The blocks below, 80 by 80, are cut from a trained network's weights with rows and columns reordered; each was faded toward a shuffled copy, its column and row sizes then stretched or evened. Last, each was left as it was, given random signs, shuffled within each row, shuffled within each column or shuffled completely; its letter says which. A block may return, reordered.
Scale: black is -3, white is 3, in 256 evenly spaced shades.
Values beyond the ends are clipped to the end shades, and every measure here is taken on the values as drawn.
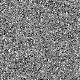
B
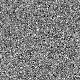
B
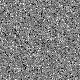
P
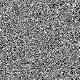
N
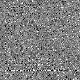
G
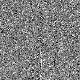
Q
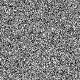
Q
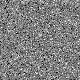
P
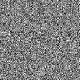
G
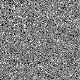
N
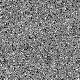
P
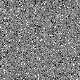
Q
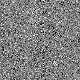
Q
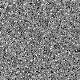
B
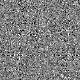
N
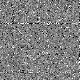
G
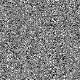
N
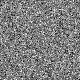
P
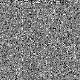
N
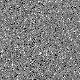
Q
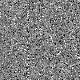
Q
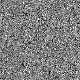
N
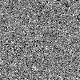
B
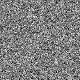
B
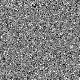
B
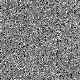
Q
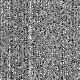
Q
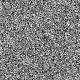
P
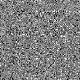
G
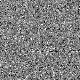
B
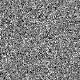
N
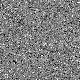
P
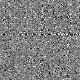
G
